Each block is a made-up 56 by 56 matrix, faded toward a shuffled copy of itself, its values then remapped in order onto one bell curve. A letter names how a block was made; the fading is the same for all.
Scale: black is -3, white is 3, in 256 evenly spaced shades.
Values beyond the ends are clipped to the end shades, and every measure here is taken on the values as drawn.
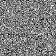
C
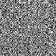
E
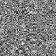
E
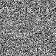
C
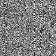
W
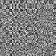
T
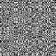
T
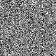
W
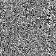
W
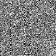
W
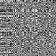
T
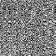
E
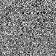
C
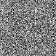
W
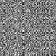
T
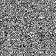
C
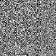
W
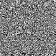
C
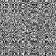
T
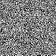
C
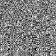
E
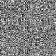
E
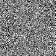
W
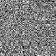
E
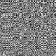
T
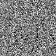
W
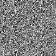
W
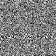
C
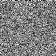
C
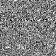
C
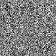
E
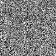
W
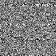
C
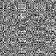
T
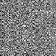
E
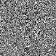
W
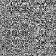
E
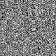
E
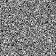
C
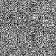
E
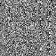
W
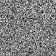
C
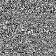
C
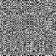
T
